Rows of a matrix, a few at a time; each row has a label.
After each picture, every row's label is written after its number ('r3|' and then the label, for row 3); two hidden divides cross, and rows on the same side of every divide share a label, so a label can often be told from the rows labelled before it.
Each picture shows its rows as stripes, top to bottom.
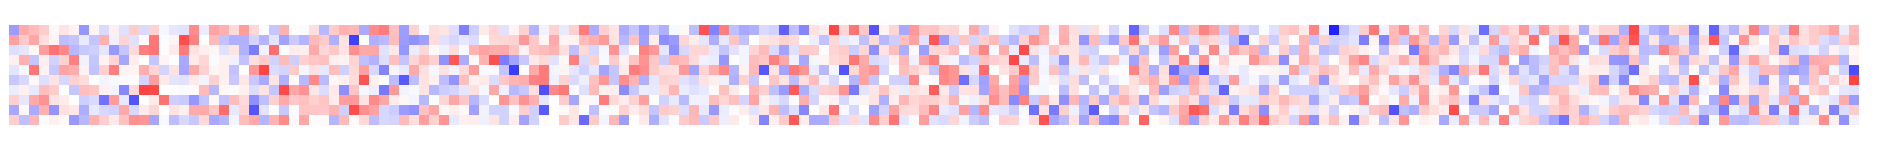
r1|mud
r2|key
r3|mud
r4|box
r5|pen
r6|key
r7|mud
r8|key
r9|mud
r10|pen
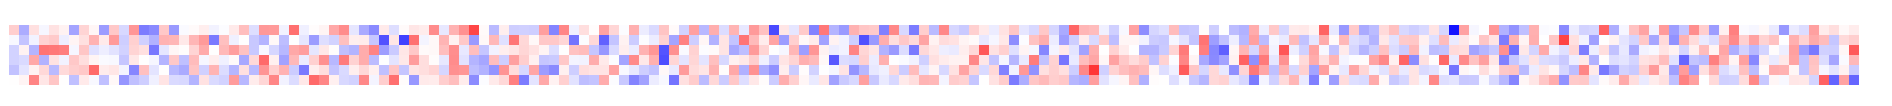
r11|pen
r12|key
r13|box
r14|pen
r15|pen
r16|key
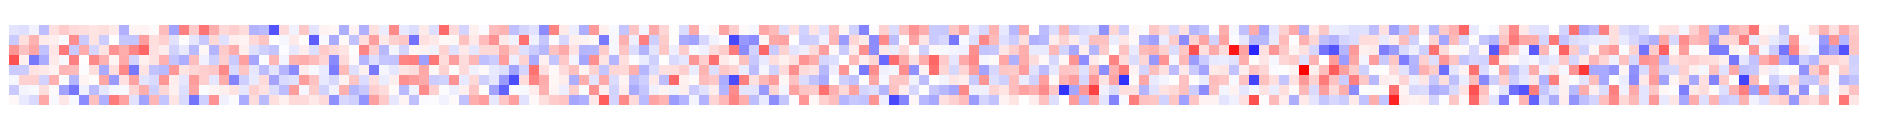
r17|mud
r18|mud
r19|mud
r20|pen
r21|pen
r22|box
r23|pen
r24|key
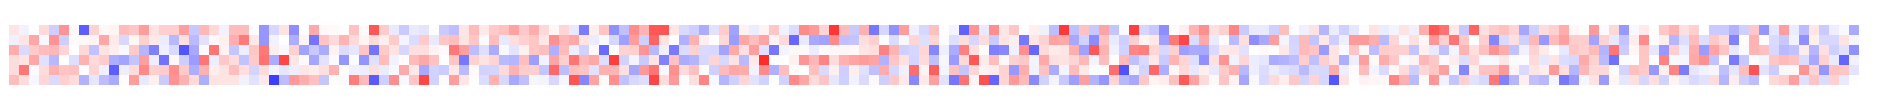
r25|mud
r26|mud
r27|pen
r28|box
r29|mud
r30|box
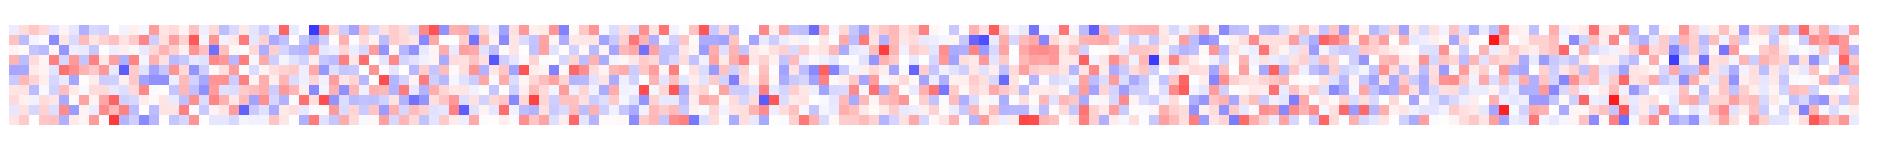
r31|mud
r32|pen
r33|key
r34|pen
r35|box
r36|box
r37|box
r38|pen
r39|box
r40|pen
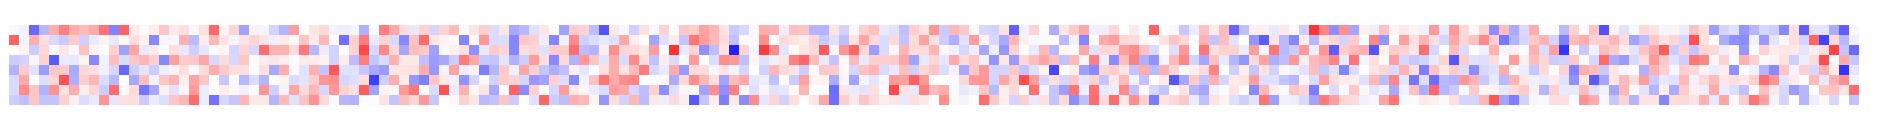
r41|box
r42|box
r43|box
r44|pen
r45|box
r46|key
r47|pen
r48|pen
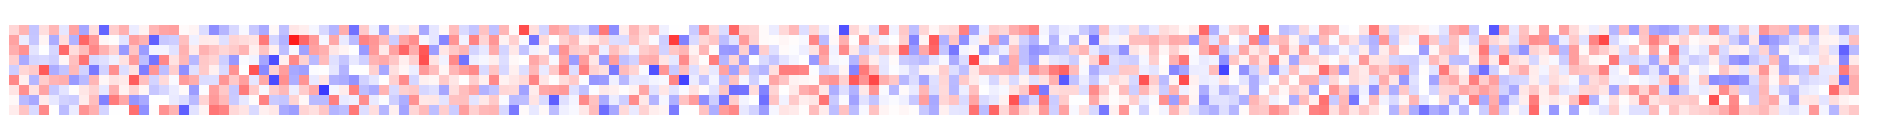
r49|key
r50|box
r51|box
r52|box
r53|key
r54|box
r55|pen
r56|pen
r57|pen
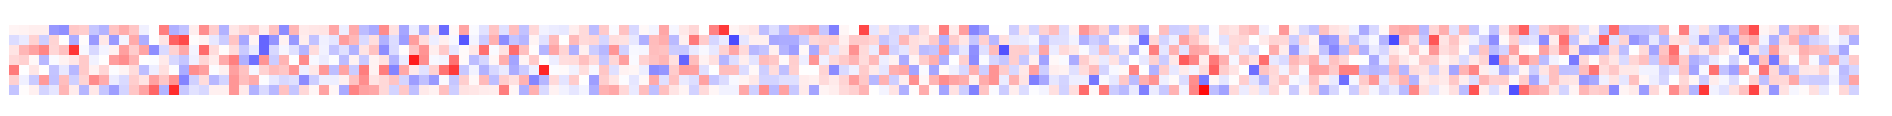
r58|key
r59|mud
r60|mud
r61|box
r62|pen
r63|mud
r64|mud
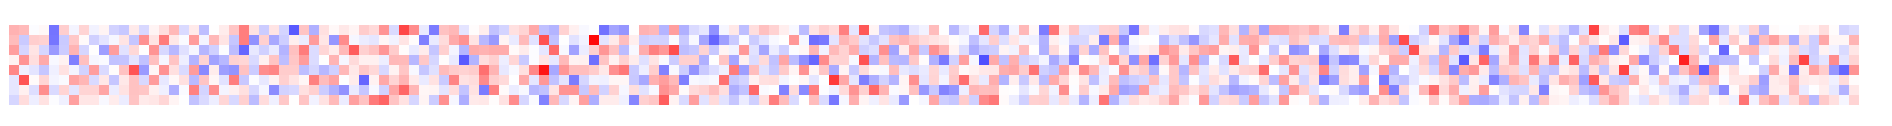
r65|box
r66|pen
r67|mud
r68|mud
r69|pen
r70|mud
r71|box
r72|mud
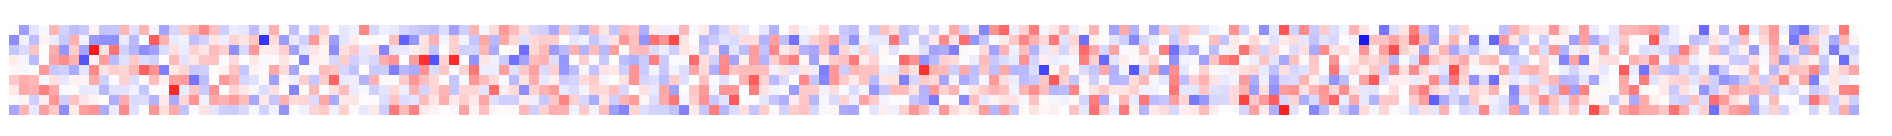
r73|key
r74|key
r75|pen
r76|box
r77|mud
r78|mud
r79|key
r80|pen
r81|key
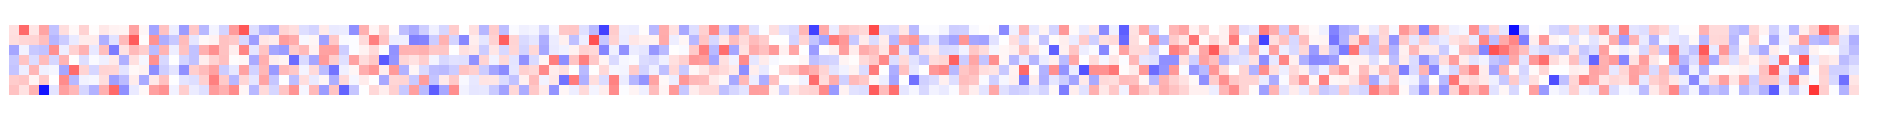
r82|box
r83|mud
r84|box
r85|mud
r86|pen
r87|box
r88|box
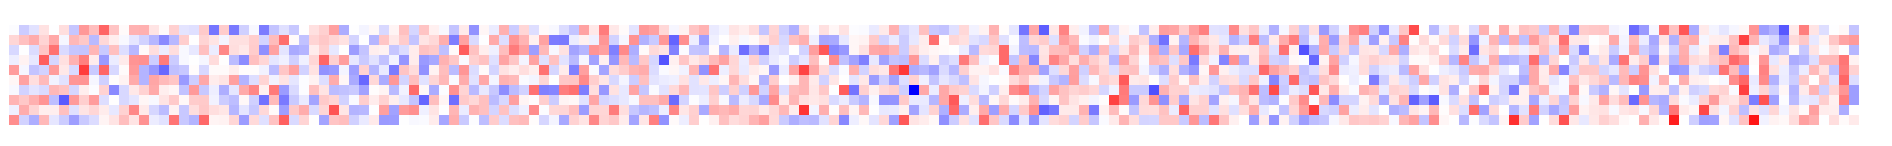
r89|mud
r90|key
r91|key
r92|key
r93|pen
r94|key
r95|pen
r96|key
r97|box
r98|mud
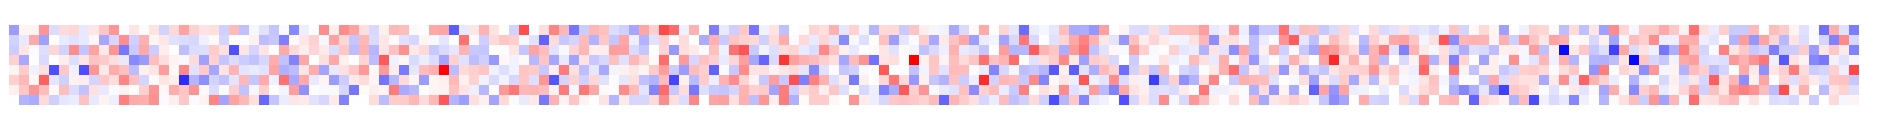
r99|mud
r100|key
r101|pen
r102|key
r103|mud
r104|pen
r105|key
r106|mud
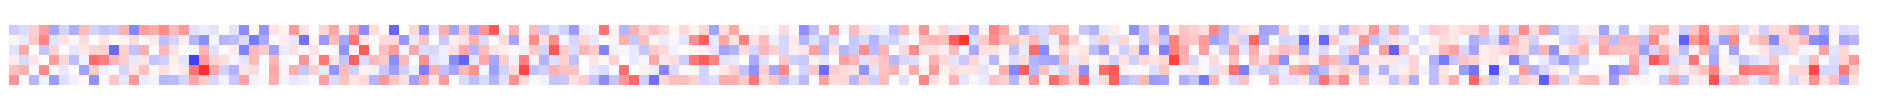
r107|mud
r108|mud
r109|mud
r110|box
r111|key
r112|pen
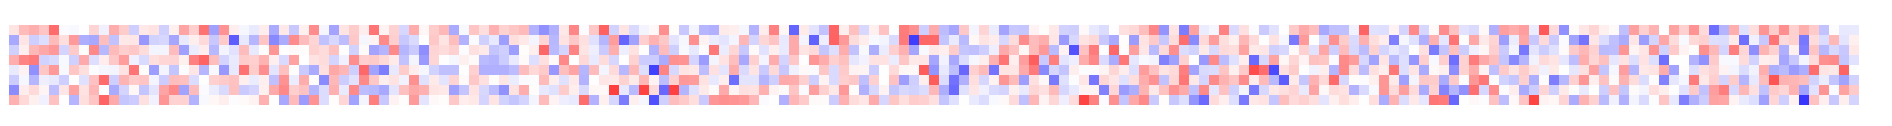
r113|mud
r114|box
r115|pen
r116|pen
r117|pen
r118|box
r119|box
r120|pen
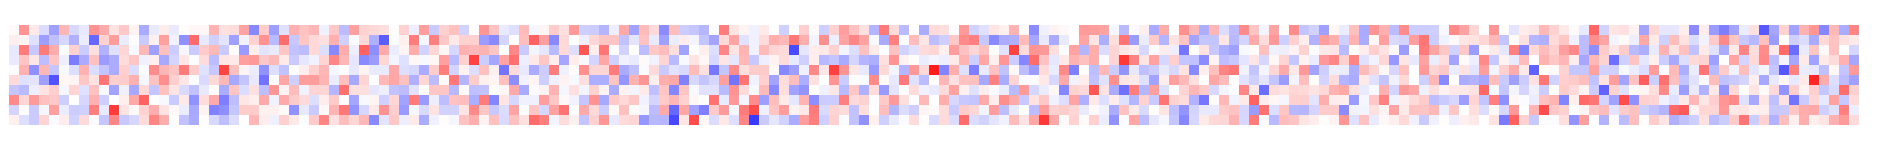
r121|box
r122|pen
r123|key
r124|key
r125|mud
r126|box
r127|key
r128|pen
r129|key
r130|key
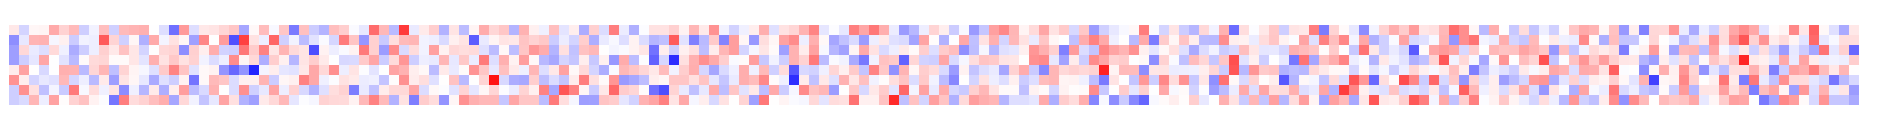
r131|box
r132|pen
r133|pen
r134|key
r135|mud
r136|box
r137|pen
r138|mud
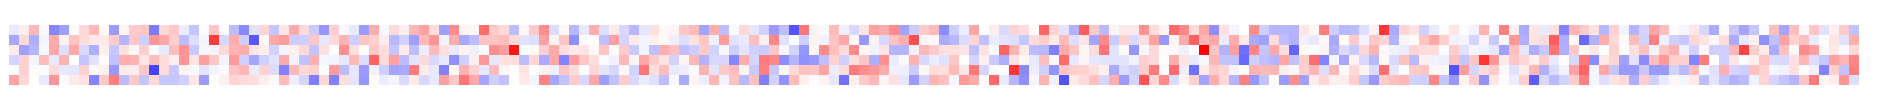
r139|box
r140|mud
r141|mud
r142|mud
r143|box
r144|pen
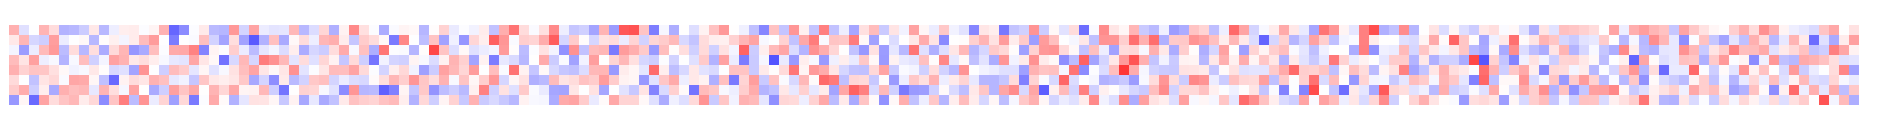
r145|key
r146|mud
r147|key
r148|pen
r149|key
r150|mud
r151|box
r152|pen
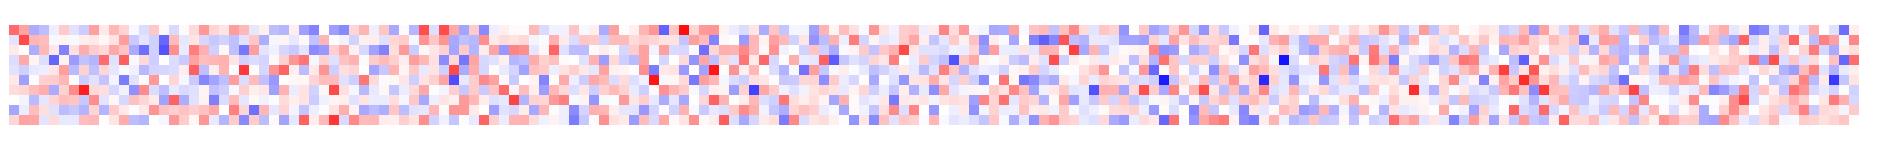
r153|box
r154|mud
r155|key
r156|box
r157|pen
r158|mud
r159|mud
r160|key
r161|key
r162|mud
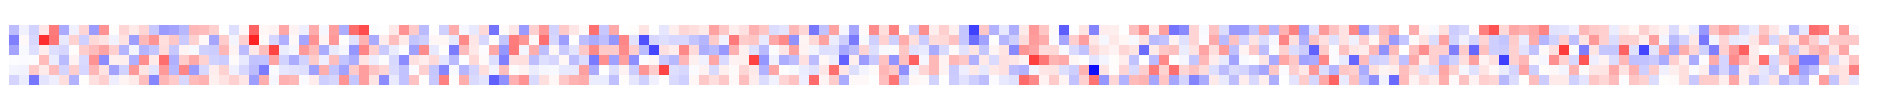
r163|pen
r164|key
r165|key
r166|key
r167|mud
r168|pen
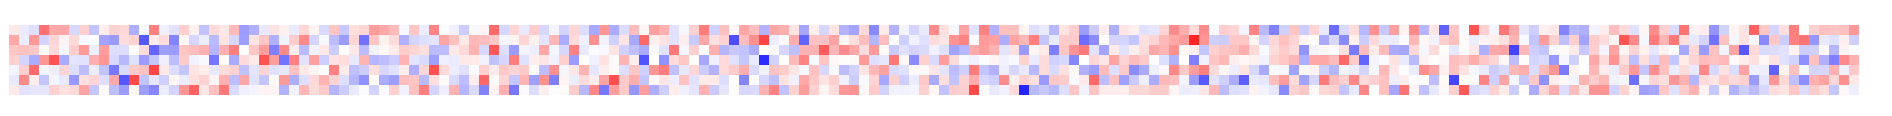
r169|mud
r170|mud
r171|box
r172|pen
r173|mud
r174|pen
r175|box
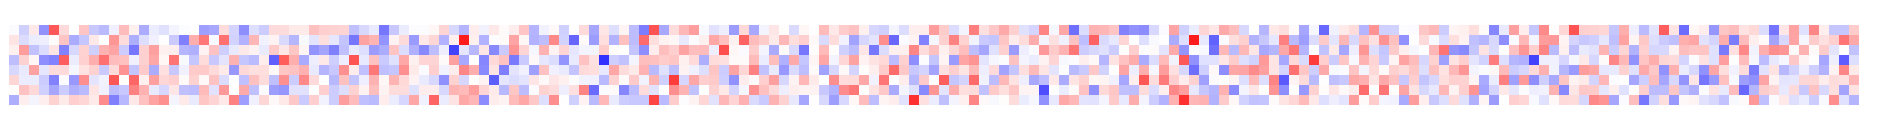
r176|mud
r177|key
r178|key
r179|box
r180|pen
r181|box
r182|box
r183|mud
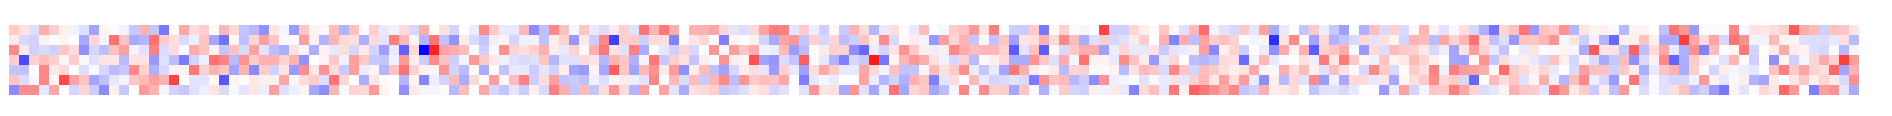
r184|mud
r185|key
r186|key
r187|pen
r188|box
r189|mud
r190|mud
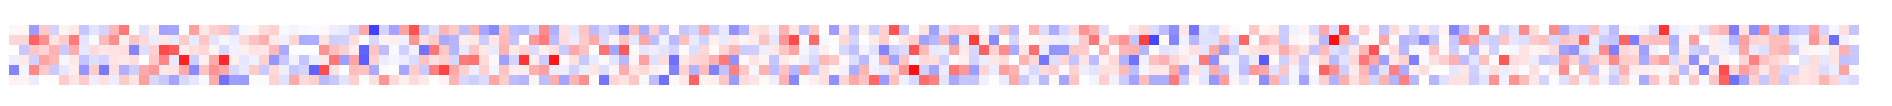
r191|pen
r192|pen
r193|key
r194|mud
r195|key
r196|box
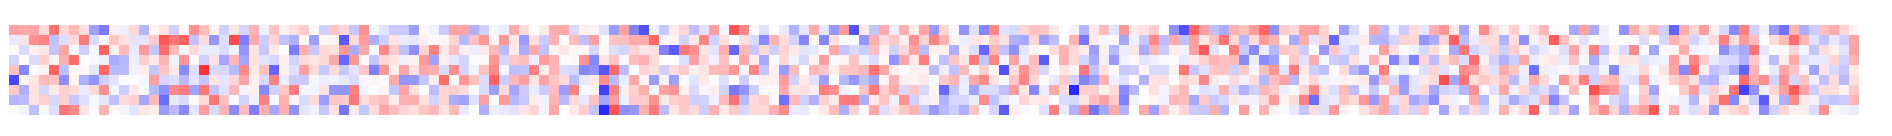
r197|key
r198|mud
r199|mud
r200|mud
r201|box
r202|key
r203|box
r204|box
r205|box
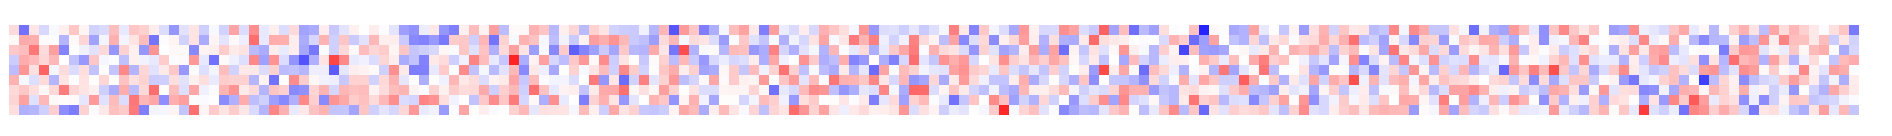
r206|key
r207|pen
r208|key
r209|key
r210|key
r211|box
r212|key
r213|mud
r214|pen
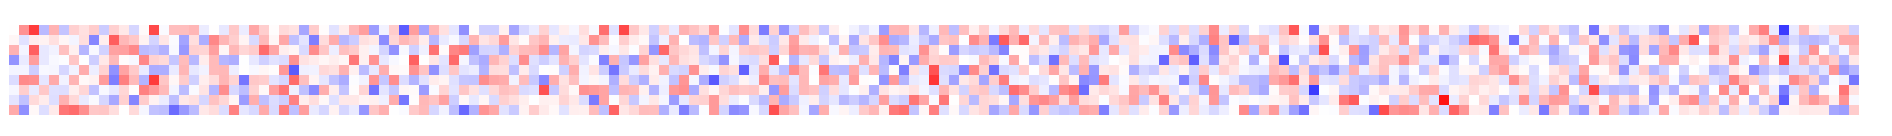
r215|key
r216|pen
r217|pen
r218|box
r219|box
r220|mud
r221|key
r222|key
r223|box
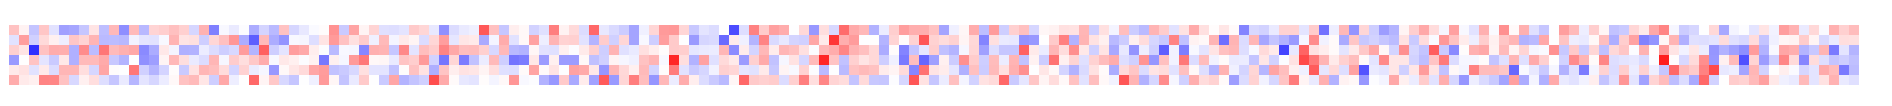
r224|mud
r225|mud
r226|box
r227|box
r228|box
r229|key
